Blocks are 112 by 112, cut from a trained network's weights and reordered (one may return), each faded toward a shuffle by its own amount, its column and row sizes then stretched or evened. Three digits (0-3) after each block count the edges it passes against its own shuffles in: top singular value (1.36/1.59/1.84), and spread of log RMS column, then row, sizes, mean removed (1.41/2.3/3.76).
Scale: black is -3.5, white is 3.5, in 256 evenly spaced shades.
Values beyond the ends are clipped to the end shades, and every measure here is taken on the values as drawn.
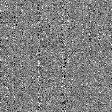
0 2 0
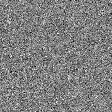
0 0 0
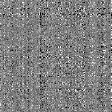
2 2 2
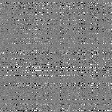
1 2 3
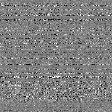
1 1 3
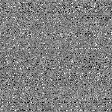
0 1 2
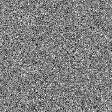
0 1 0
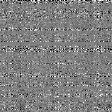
1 1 3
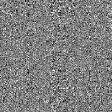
2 2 1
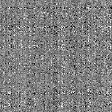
2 2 2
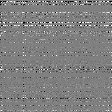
3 1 3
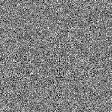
2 1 1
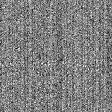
3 0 1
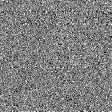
2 0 1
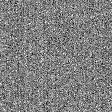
0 0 0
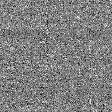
0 1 0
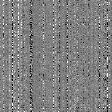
3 3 1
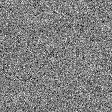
0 0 0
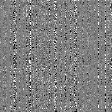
2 3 0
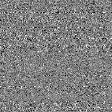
2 1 2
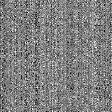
3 2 1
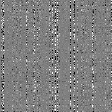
2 3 1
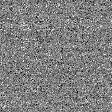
0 1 0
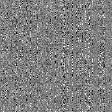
0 3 0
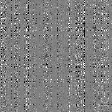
2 3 2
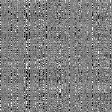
3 3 0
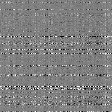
3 1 3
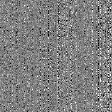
1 3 0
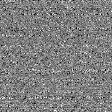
0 0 2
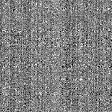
3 0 2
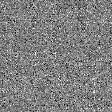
0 1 1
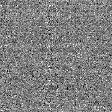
1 1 0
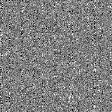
1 2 0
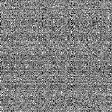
3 2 0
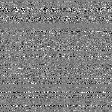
0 0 3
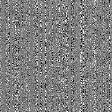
0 3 0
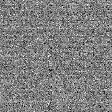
1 1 0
